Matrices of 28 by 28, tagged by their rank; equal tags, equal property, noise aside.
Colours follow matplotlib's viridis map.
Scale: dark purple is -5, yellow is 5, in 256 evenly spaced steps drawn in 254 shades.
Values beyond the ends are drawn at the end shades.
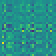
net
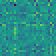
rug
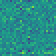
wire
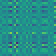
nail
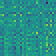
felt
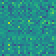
wire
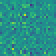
rug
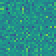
wire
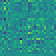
felt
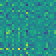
felt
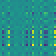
nail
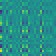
nail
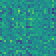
rug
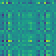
nail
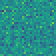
wire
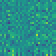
rug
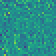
wire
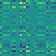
net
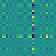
nail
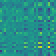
net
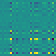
nail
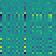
nail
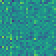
rug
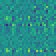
felt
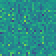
wire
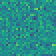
wire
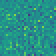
wire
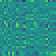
felt
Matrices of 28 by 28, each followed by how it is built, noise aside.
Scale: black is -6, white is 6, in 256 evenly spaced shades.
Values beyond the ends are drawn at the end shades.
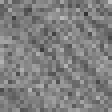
Toeplitz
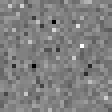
sparse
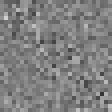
block diagonal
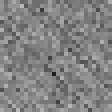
Toeplitz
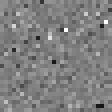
sparse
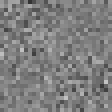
block diagonal
